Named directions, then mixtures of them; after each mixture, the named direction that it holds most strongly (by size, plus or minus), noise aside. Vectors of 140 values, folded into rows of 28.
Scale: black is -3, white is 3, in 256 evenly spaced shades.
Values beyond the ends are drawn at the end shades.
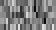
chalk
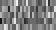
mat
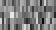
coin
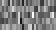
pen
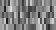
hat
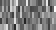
mat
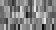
chalk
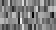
pen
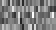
pen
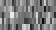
coin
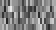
hat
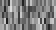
hat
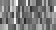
mat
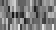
chalk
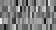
mat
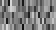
hat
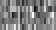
pen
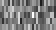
pen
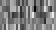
chalk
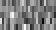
coin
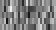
hat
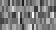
pen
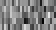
coin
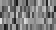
mat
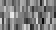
coin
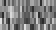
coin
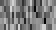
chalk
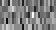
pen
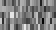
coin
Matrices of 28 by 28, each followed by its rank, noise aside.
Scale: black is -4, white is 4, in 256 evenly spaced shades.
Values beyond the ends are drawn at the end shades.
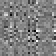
three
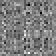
four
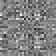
four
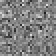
six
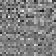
four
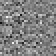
six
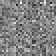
eight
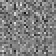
six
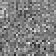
six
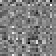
three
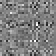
four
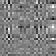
two
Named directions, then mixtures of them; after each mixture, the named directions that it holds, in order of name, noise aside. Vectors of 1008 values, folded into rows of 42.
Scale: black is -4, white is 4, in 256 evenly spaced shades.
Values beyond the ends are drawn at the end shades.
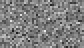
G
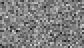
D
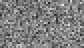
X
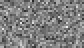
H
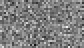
D, H.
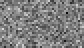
D, G, H.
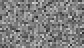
D, X.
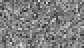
H, X.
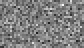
H, X.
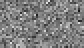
G, H, X.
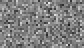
X.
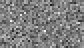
G.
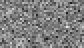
G, H.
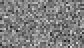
D.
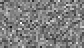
D, H.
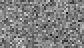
D, G, H.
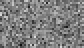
D, H, X.
